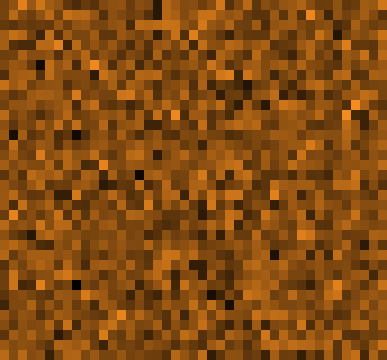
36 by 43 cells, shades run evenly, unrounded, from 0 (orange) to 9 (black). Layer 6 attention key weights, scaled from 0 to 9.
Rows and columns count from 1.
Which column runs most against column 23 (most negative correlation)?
30
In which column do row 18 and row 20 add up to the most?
16
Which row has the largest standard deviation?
29
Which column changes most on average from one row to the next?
9
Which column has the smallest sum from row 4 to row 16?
39
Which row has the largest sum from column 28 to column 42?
36
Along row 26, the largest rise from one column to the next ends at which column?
31
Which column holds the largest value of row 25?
41
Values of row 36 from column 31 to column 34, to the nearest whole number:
3 5 5 7
